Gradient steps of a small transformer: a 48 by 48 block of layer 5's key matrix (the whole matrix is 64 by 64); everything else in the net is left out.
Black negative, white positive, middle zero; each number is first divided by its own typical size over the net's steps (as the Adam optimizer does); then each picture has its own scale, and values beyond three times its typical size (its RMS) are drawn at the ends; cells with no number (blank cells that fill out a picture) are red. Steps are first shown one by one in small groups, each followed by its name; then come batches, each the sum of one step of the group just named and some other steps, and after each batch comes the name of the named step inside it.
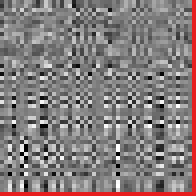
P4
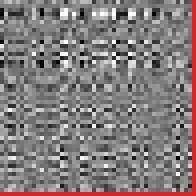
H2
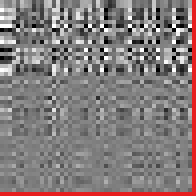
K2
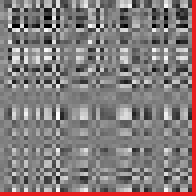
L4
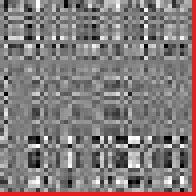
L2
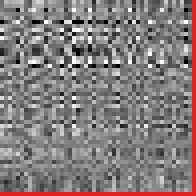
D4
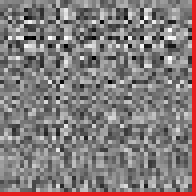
H2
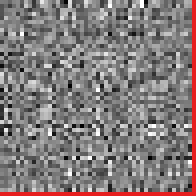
H2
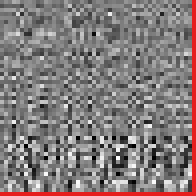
P4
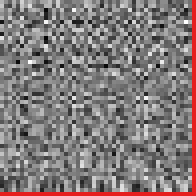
D4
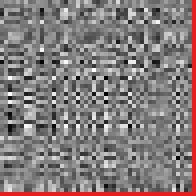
H2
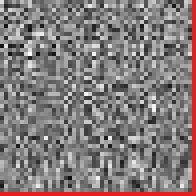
L2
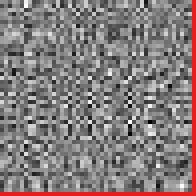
P4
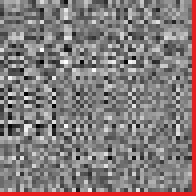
H2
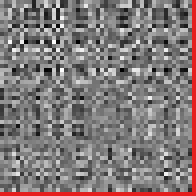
L4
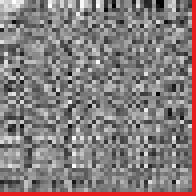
K2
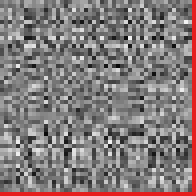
D4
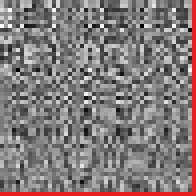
K2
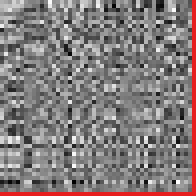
K2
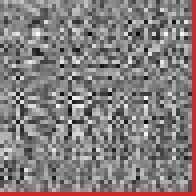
D4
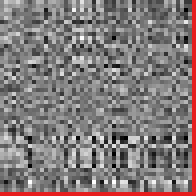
D4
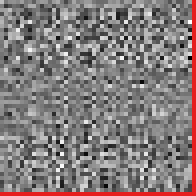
H2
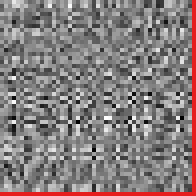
P4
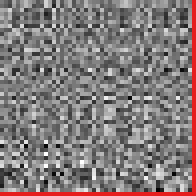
P4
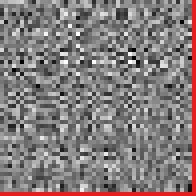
H2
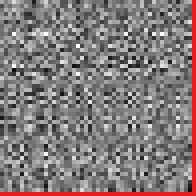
P4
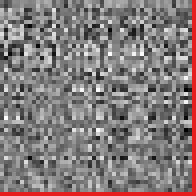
L2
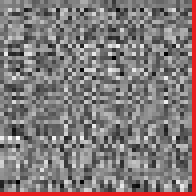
H2
